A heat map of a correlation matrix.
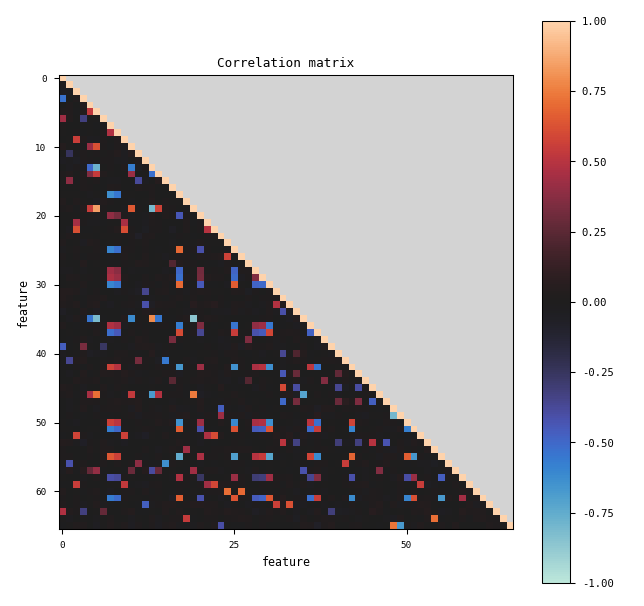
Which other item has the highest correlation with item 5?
19
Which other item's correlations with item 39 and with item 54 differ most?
64
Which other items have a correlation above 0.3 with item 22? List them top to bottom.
2, 9, 21, 52, 59
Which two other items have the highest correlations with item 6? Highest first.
0, 63
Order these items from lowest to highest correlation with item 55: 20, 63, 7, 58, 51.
51, 58, 63, 20, 7
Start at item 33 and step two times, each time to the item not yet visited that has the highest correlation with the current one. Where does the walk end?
31
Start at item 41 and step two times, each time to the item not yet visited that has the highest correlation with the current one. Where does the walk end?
11
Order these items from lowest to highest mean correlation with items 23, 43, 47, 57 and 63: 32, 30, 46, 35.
32, 35, 30, 46
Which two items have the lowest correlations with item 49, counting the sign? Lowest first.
48, 65
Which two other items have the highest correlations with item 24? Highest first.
60, 26
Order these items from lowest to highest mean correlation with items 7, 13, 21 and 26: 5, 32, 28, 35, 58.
5, 58, 32, 28, 35
